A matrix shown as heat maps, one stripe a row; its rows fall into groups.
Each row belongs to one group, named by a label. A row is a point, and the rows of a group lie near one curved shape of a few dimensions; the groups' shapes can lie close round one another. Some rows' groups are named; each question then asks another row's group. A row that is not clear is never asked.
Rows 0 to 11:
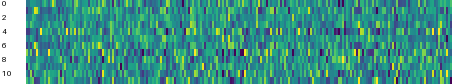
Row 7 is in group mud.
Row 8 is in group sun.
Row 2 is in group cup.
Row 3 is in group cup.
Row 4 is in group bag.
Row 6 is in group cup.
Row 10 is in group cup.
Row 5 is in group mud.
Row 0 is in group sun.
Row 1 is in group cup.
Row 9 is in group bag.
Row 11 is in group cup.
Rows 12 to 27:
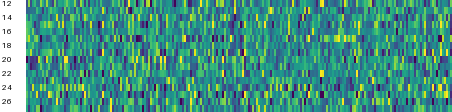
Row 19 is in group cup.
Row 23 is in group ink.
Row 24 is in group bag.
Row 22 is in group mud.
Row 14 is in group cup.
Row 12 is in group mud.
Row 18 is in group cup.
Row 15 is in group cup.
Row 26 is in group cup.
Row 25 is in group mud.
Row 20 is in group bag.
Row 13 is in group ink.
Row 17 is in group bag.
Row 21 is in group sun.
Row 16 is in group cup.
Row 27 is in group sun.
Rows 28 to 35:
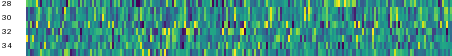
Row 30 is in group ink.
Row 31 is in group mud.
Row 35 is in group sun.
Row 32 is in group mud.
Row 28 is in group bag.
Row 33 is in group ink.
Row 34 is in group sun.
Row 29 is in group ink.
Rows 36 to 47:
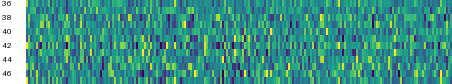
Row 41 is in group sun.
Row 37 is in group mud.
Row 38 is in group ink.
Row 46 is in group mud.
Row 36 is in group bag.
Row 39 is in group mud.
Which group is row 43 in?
sun
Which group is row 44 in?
mud
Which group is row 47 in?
bag
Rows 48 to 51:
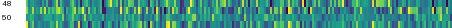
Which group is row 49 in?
bag
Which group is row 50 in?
cup
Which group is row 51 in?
ink
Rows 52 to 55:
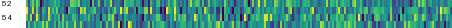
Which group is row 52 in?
sun
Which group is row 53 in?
bag
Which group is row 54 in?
mud
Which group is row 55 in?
ink
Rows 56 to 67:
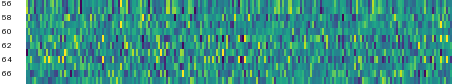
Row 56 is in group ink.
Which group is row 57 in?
ink
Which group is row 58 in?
sun
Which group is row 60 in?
mud
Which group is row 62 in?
sun
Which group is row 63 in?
bag
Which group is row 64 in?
cup
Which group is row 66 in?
sun
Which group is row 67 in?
cup
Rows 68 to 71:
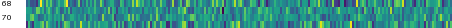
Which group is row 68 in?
bag
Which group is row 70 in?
cup
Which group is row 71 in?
ink
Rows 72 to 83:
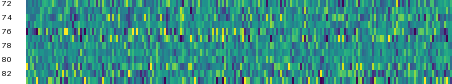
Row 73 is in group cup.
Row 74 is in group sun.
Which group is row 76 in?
bag
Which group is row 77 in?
cup
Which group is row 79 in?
mud
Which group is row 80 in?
mud
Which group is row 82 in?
ink
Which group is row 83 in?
mud
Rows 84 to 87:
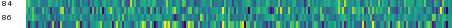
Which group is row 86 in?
mud
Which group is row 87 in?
mud
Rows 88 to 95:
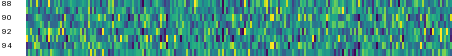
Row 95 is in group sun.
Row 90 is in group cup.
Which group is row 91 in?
sun
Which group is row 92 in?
cup
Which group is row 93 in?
bag
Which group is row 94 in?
cup
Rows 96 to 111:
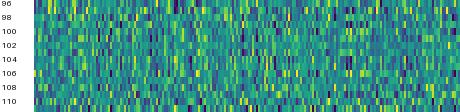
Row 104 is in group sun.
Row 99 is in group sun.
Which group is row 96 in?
ink
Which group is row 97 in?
bag
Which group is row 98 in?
ink
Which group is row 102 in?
cup
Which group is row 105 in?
sun
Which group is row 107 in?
bag
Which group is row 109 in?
ink
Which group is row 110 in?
ink
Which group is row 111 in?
cup
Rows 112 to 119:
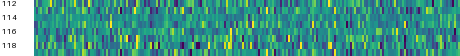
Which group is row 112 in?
ink
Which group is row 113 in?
sun
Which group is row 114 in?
cup
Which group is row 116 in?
mud
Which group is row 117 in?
ink
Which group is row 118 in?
mud
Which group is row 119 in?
sun
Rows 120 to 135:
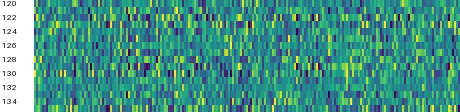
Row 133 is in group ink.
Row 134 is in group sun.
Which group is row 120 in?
sun
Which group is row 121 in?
ink
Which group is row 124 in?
ink
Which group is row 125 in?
ink
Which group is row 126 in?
mud
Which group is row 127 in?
ink
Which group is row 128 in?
ink
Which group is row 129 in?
bag
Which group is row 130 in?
bag
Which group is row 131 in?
cup
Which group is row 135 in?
cup
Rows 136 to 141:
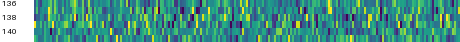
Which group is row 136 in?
ink
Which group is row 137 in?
mud
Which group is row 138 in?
bag
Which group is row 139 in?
bag
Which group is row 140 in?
ink
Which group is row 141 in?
sun
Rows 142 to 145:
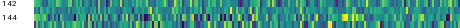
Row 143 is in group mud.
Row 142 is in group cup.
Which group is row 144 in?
bag
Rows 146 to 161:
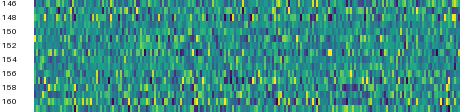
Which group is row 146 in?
ink
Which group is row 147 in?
ink
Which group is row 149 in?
cup
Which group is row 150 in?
bag
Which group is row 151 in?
ink
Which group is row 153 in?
mud
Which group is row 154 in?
cup
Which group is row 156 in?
sun
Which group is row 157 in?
mud
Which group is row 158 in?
bag
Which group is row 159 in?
cup
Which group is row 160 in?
bag
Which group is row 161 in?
bag
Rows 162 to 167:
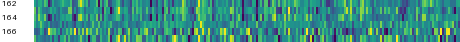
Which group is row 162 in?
sun
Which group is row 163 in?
ink
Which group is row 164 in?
sun
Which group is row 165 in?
mud
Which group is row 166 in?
bag
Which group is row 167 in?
cup
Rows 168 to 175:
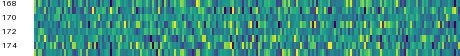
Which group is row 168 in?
ink
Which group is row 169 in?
mud
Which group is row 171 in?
cup
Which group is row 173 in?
mud
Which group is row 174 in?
mud
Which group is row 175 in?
ink
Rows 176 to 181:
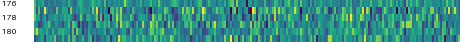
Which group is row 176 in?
cup
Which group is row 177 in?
mud
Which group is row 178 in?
sun
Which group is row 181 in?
mud
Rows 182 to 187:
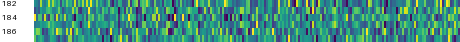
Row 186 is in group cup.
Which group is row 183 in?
cup
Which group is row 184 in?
bag
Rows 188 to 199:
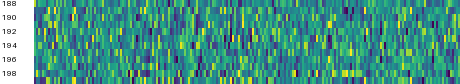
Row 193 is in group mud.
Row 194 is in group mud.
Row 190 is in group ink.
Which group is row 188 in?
bag
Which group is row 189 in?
bag
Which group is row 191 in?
mud
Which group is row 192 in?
mud
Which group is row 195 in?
sun
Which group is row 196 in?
ink
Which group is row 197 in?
sun
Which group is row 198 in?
bag
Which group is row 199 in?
bag
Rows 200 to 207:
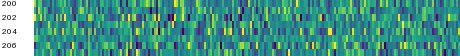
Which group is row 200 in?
ink
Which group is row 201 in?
sun
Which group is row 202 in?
bag
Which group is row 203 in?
sun
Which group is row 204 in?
mud
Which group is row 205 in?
bag
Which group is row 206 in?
cup
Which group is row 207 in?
ink
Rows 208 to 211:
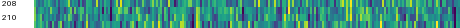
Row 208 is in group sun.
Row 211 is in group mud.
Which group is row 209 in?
ink
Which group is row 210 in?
ink
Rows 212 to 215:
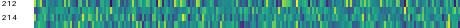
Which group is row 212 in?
ink
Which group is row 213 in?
cup
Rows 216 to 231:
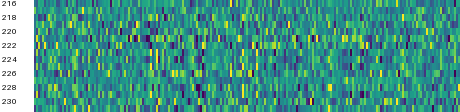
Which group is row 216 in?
mud
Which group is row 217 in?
bag
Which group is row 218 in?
sun
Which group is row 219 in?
ink
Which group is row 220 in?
sun
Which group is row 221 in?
bag
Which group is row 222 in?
mud
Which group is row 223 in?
sun
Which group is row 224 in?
ink
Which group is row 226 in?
mud
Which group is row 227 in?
bag
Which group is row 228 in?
mud
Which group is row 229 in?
sun
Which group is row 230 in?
cup
